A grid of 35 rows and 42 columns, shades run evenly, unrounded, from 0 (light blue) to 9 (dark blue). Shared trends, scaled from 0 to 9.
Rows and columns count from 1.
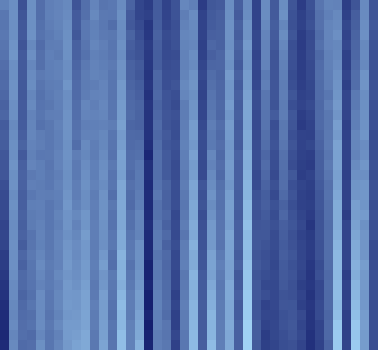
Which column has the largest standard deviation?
40
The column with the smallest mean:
28
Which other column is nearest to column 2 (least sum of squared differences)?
8
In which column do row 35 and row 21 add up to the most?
17
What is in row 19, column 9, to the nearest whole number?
4
